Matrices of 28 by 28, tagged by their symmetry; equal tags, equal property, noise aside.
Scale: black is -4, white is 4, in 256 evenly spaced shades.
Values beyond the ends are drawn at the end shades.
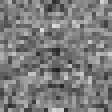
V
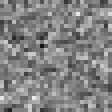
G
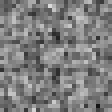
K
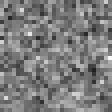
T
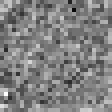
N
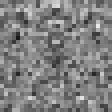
V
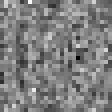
K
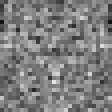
V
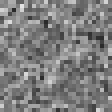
N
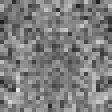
V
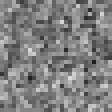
T
